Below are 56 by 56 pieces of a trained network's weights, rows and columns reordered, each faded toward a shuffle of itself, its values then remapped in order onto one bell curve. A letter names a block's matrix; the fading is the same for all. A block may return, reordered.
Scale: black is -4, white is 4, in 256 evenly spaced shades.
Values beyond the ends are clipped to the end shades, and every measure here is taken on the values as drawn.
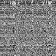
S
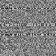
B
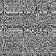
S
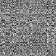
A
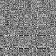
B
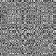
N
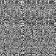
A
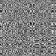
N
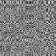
N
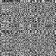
N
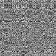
S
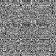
A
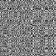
N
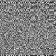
B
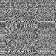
S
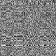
B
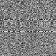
B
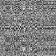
S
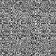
A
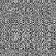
N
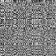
N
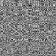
N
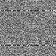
B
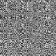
N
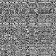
S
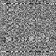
B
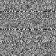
B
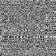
S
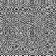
B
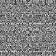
A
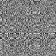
B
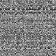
S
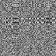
B
